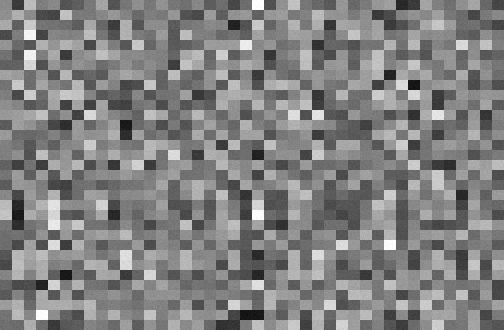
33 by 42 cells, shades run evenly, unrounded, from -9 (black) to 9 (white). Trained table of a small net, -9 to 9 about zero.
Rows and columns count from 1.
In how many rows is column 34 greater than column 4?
14
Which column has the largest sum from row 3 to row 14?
3
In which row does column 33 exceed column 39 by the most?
20
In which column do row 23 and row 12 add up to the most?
25
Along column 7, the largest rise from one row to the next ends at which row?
23
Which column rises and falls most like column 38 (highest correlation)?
13
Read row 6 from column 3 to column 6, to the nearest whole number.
8 0 3 -5
